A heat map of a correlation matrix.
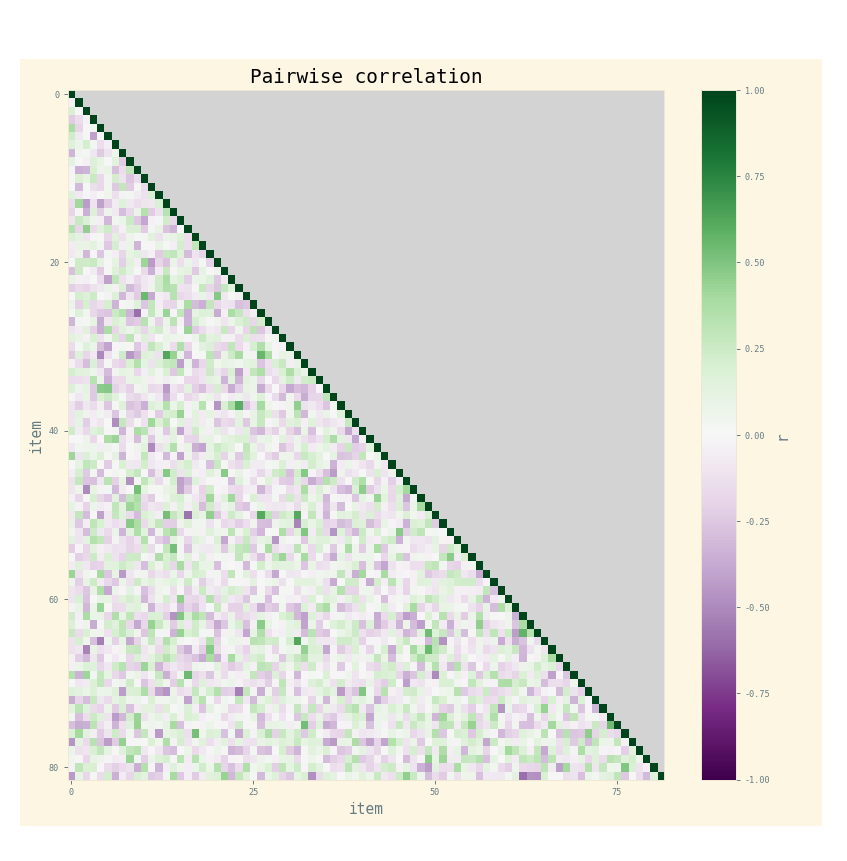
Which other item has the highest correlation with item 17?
76
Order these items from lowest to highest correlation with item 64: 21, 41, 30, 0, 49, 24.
24, 41, 21, 30, 0, 49
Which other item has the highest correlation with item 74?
75
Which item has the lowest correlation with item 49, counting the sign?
80
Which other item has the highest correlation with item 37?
23
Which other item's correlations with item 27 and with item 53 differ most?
4
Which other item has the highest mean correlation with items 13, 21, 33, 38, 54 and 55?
31
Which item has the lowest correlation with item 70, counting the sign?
46
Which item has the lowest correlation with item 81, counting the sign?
62
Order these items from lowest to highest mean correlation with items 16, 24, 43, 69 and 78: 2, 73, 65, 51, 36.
65, 36, 73, 51, 2
